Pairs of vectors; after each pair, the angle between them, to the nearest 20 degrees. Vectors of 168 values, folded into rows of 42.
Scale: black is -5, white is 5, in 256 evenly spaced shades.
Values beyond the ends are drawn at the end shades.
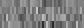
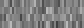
40 degrees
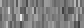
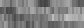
100 degrees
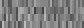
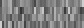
140 degrees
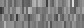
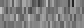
160 degrees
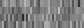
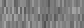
120 degrees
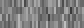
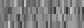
140 degrees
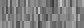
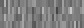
80 degrees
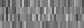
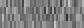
140 degrees
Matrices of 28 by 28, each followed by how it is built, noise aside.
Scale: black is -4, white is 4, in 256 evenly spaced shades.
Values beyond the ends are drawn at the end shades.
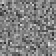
noise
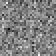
repeating columns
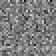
repeating columns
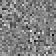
block diagonal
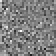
lower triangular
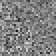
lower triangular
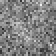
smooth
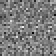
repeating columns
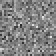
noise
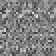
repeating columns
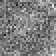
smooth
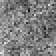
smooth
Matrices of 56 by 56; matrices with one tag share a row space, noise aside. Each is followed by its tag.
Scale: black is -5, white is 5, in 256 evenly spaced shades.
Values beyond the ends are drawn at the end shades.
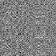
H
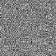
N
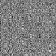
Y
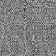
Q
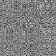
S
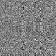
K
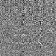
K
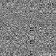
S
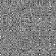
Y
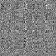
Q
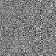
K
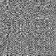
H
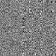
K
